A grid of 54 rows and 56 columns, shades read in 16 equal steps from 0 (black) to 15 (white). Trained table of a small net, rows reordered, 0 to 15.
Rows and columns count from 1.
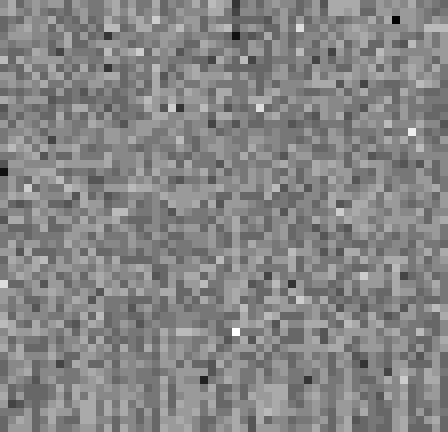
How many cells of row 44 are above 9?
9
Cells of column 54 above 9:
5
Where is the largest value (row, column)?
42, 30
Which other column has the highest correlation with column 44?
40
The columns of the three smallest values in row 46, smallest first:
46, 8, 27
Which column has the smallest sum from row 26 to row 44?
18
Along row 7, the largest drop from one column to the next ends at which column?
19
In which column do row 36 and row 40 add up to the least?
37
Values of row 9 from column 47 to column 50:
10 6 9 6
